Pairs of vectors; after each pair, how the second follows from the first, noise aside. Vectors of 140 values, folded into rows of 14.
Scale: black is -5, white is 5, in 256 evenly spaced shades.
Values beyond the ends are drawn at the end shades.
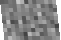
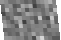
reversed.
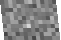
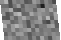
wrapped around, negated.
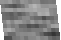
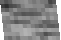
reversed.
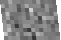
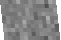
wrapped around, shrunk.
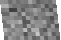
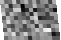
reversed, negated, scaled up.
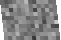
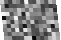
reversed, negated, scaled up.
